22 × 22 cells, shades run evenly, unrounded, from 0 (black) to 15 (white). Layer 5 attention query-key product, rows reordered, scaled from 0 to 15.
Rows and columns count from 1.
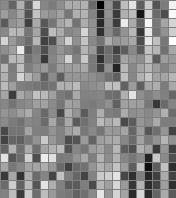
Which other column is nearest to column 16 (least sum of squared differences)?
5
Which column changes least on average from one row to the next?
12
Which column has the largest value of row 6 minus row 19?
19
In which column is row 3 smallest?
13
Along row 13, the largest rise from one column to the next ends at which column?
9
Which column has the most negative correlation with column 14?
3
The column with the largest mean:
16
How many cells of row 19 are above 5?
19
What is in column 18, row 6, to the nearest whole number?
5
